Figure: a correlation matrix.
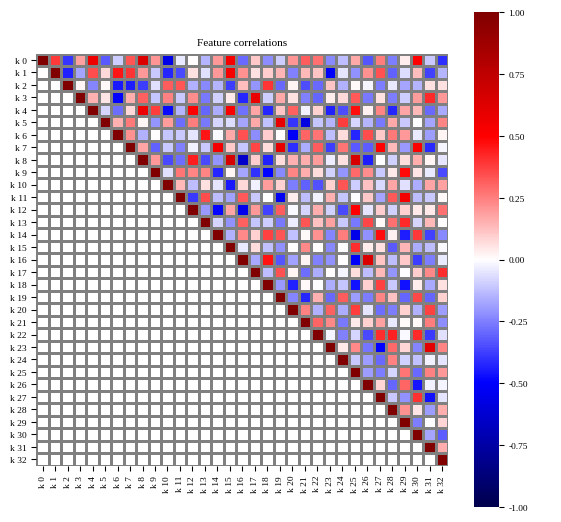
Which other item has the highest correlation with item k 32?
k 17
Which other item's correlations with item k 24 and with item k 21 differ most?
k 5
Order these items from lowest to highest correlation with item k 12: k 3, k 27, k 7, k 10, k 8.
k 10, k 7, k 27, k 3, k 8
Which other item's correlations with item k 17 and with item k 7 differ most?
k 31
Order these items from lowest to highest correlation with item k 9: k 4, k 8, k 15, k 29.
k 15, k 8, k 4, k 29
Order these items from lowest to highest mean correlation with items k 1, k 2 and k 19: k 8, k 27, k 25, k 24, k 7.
k 25, k 8, k 24, k 27, k 7
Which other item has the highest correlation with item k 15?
k 8
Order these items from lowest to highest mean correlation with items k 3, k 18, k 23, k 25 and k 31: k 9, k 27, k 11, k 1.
k 1, k 27, k 9, k 11
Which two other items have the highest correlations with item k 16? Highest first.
k 26, k 18
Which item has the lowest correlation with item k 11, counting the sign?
k 19
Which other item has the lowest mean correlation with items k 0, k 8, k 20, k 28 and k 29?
k 18
